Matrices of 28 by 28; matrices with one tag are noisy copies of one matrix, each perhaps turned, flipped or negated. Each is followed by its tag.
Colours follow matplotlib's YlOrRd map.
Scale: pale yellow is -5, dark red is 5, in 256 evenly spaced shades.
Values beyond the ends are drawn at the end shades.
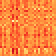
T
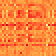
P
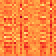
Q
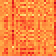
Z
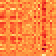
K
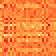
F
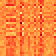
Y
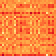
Z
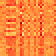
Y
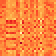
Y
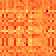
P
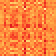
P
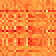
P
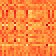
P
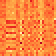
Y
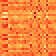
T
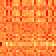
K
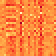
Y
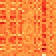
K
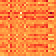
T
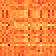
P
